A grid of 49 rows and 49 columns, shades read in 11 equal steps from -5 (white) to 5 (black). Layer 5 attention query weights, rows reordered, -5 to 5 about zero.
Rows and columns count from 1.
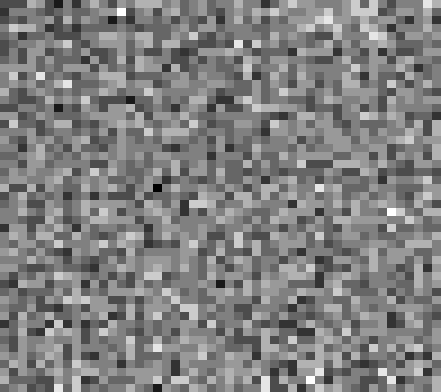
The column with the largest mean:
1
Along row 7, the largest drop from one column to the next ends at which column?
34
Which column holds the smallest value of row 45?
23
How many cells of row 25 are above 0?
22
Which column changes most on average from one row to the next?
44
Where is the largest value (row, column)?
24, 18
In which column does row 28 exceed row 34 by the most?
35
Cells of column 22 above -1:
34
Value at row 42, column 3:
-2
